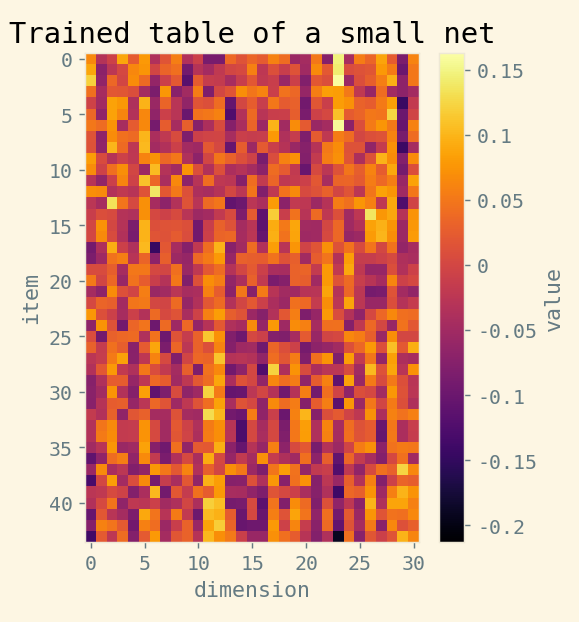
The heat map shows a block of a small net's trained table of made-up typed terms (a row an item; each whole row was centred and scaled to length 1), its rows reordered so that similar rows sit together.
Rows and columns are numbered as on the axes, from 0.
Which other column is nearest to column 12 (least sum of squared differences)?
11
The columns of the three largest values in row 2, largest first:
23, 0, 28
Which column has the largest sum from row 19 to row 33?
12
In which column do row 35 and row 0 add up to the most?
5
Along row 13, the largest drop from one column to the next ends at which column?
29
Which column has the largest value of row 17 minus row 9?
2
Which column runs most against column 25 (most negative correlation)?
19
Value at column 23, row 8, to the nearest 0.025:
0.075
